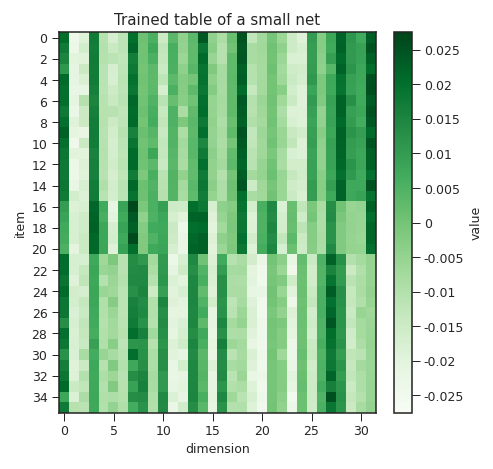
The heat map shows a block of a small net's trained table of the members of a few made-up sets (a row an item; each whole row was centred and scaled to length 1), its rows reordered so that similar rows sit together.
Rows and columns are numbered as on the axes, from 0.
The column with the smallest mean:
1
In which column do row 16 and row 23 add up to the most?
7
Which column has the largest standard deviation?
18
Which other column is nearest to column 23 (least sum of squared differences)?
20
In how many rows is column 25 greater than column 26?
21
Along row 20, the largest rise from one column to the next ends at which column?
13
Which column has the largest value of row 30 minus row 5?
10
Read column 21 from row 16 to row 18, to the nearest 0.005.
0.015 0.015 0.015
